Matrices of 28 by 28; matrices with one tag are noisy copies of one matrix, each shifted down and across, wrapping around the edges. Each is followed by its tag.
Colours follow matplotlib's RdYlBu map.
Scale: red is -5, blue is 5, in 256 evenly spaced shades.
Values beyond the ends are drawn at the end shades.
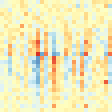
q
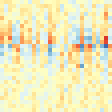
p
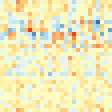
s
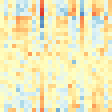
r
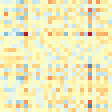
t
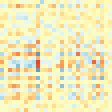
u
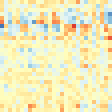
s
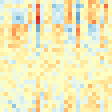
r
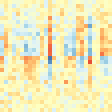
r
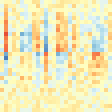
r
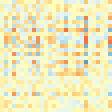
u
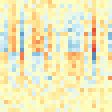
r
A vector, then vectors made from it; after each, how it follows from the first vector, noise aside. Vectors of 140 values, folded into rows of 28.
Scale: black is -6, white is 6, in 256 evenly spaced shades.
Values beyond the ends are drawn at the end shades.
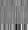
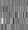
wrapped around, negated, partly zeroed.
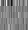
reversed.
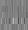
wrapped around, negated, shrunk.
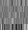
sign-scrambled.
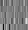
wrapped around, negated.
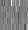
wrapped around, negated, partly zeroed.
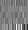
sign-scrambled.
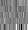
sign-scrambled.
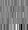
sign-scrambled.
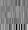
sign-scrambled.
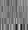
sign-scrambled.
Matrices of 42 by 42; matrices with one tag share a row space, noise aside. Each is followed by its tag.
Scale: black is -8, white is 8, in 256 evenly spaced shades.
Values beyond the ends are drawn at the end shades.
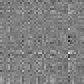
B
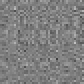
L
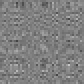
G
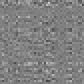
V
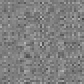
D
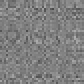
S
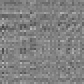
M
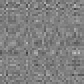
S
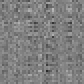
V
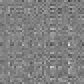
B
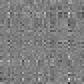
B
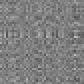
S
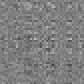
V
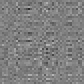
V
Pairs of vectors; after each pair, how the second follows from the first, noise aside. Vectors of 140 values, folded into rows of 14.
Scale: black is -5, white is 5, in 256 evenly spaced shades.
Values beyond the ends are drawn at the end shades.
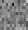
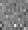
reversed, negated, partly zeroed.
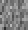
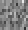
reversed, negated.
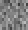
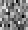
reversed, scaled up.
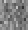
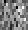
negated, scaled up.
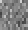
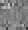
reversed, negated, partly zeroed.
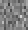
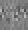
wrapped around, negated, partly zeroed.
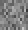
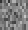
wrapped around.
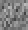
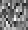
negated, scaled up.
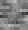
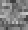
negated.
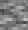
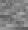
wrapped around, shrunk.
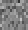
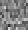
reversed, negated.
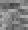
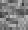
wrapped around.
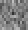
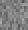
wrapped around, shrunk.
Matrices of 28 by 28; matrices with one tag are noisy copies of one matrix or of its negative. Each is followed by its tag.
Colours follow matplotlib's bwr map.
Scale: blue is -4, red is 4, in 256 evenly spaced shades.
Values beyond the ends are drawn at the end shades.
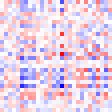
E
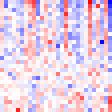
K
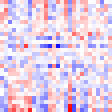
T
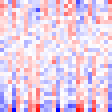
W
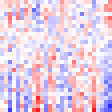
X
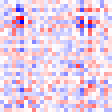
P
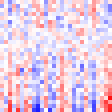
X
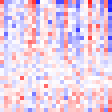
K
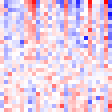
K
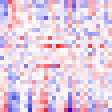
T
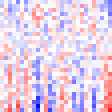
X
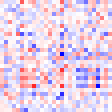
E
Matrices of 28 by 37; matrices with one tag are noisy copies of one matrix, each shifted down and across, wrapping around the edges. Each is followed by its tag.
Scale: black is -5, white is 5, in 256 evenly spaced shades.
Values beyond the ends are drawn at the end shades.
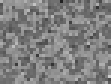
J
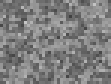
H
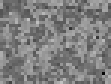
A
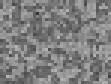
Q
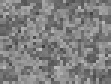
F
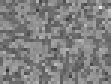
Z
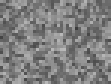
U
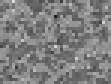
J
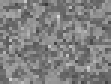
F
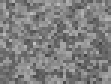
U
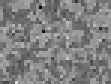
H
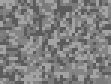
Z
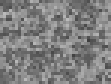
H
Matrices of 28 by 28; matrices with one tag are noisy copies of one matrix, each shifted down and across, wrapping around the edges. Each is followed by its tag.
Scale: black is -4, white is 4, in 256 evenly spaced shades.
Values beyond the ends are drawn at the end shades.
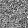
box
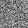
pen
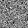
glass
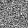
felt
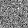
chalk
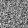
felt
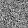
felt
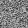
box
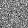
felt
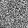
box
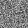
felt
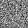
chalk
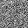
glass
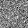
pen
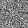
box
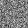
felt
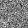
felt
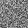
chalk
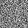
glass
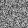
felt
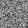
chalk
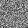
felt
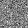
glass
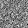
glass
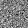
pen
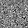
glass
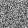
felt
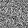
chalk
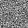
box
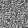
chalk
